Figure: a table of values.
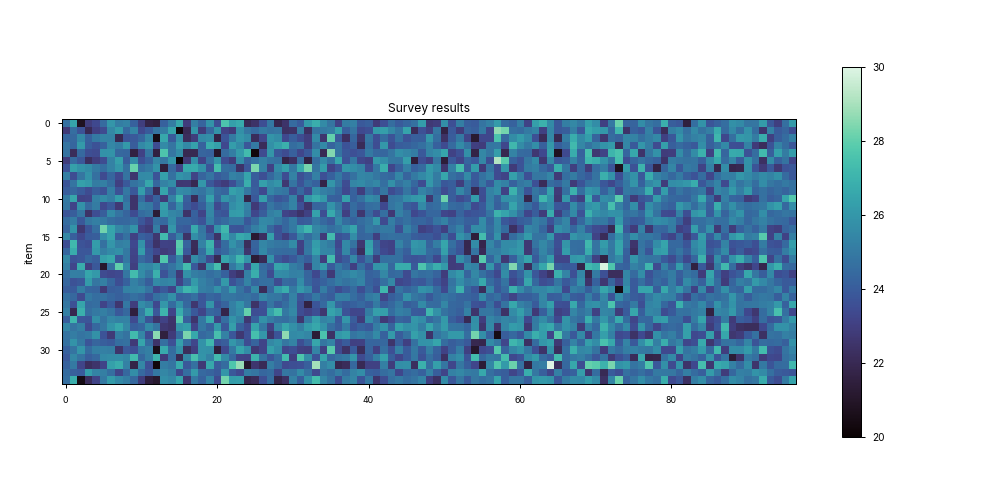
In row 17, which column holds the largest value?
15
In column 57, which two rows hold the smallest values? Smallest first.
28, 27
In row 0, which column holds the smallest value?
2
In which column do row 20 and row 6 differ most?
32
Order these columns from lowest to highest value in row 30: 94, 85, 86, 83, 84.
94, 85, 83, 84, 86
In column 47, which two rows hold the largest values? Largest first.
19, 32
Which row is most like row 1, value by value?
5
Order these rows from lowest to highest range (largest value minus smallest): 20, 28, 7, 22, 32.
7, 20, 22, 28, 32
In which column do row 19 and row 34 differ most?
71
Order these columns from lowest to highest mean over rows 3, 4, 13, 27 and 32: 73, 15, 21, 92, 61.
61, 21, 92, 73, 15
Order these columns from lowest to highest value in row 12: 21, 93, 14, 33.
21, 93, 14, 33
